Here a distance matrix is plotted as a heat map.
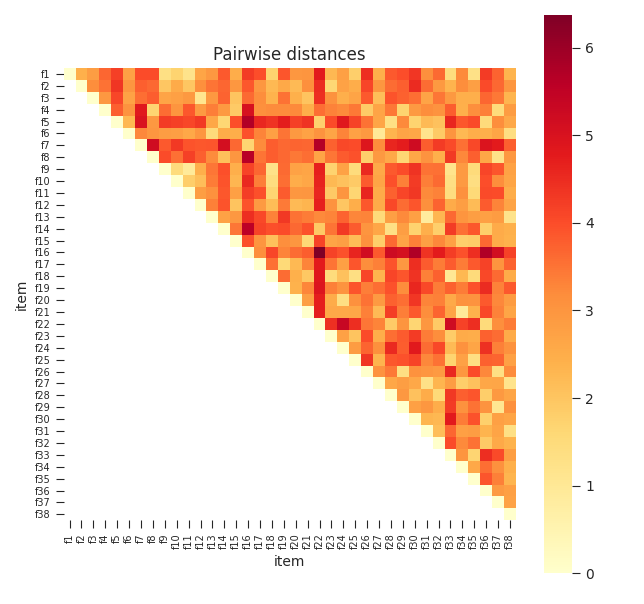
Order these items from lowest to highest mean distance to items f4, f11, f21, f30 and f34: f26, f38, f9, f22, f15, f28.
f15, f38, f9, f26, f28, f22
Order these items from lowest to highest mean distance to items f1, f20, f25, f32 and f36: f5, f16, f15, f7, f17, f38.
f38, f15, f5, f17, f7, f16
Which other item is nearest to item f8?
f37
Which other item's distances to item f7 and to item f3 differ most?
f12
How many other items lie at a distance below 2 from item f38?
4
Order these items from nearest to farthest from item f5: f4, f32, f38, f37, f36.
f36, f32, f38, f37, f4
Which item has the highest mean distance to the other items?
f16
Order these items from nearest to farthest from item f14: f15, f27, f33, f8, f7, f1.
f8, f27, f15, f1, f33, f7
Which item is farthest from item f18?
f22
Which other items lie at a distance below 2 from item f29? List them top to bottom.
f4, f8, f26, f37
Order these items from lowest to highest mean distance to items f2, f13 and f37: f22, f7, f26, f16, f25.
f26, f25, f22, f7, f16
